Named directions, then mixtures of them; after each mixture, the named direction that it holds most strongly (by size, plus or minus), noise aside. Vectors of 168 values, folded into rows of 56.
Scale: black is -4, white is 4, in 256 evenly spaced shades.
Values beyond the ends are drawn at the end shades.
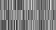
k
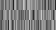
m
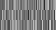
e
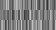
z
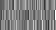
e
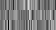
m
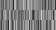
m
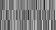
e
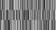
e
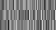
m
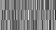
e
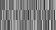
e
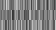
z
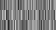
k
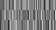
e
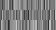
e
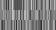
z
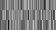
e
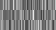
m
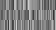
m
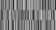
m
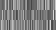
e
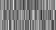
m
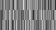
m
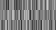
z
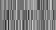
k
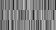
m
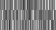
m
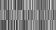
k
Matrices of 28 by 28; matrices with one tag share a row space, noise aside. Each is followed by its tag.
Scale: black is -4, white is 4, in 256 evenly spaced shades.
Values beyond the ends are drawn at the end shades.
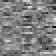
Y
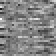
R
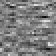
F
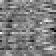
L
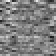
L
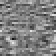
L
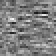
F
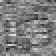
F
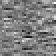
Y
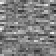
R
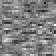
Y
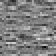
F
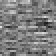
F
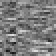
F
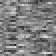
F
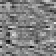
L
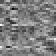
L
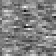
Y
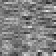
Y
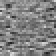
L
